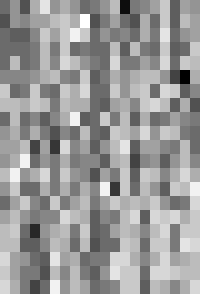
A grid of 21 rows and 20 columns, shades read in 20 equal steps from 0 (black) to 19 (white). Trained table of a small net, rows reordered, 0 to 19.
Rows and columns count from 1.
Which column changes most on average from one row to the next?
12
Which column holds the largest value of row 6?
9
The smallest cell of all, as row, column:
6, 19
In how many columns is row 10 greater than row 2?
10
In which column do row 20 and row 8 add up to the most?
16
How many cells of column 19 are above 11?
14
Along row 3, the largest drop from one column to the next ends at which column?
18
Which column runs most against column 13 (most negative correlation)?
5
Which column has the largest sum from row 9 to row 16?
13
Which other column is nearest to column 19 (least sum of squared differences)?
2
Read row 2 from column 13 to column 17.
8 6 13 8 15
